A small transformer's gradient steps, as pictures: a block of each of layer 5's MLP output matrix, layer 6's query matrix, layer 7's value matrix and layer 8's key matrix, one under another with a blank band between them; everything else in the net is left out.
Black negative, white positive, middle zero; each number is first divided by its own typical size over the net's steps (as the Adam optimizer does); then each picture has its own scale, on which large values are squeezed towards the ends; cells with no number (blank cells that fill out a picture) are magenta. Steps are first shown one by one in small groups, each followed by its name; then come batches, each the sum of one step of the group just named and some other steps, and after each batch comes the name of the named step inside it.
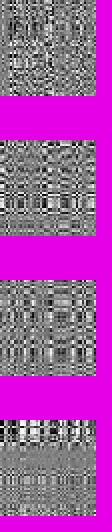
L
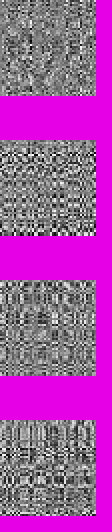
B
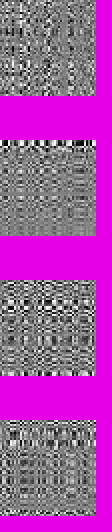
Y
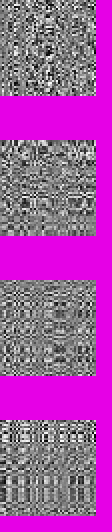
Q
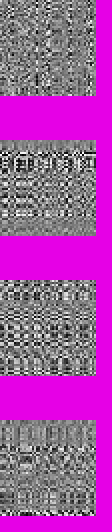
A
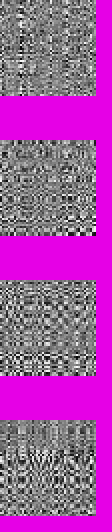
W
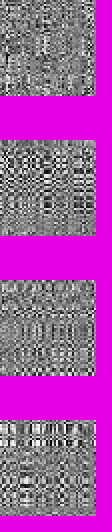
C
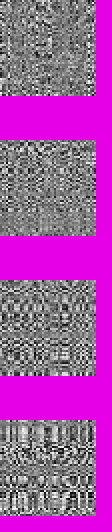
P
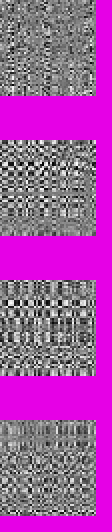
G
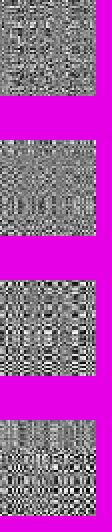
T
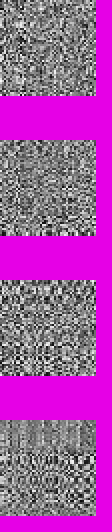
W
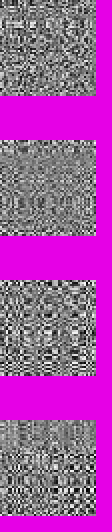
T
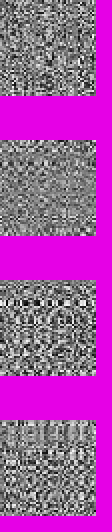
G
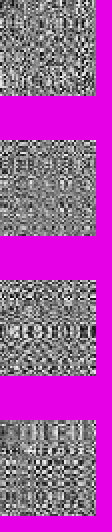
A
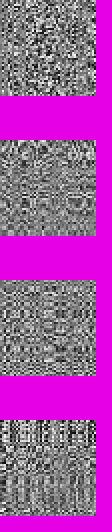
Q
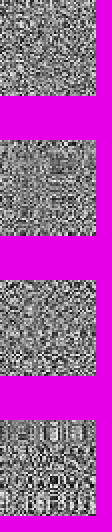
W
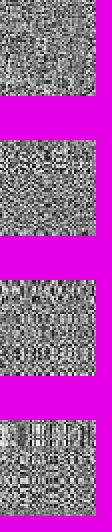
C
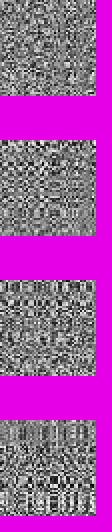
G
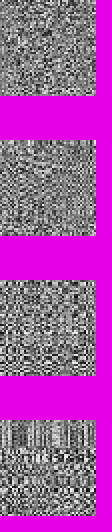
T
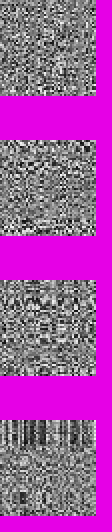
G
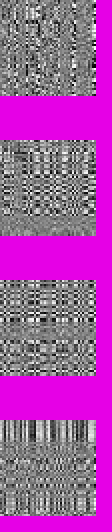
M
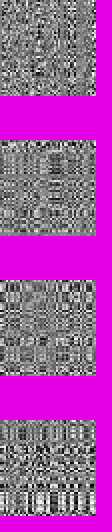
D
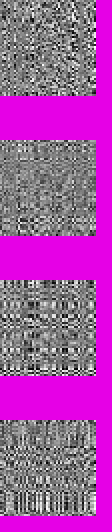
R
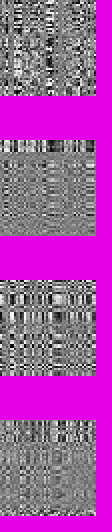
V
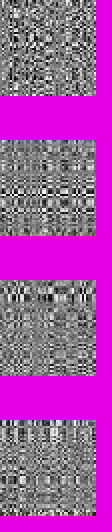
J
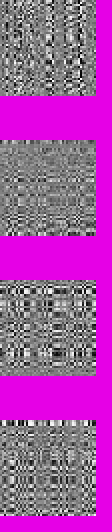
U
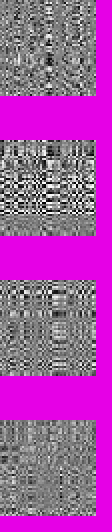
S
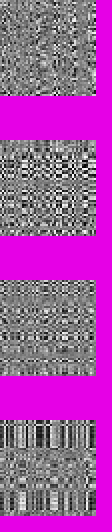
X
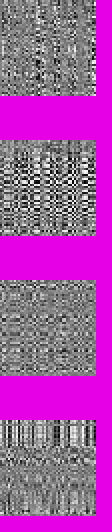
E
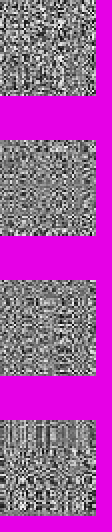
X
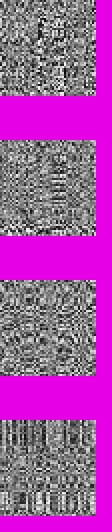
D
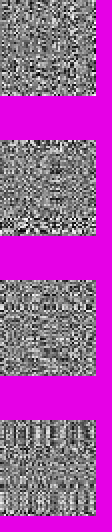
D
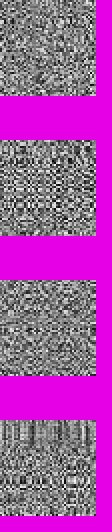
E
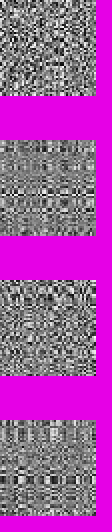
J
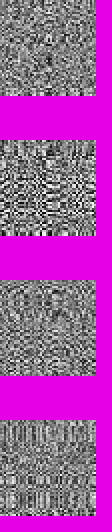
S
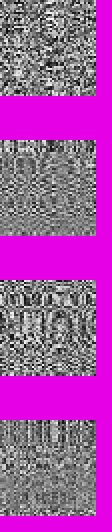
V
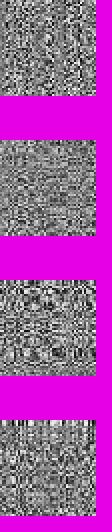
U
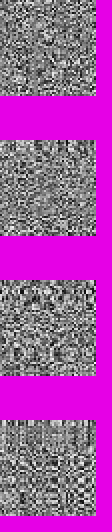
U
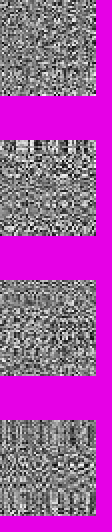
X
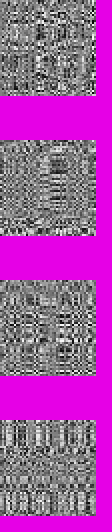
D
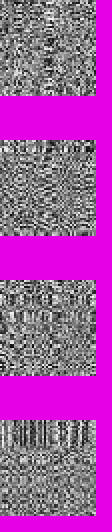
V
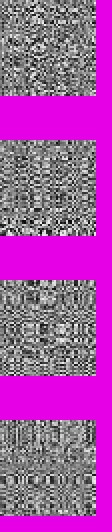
E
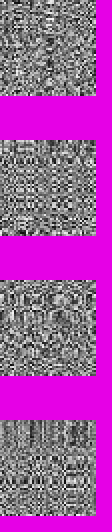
V
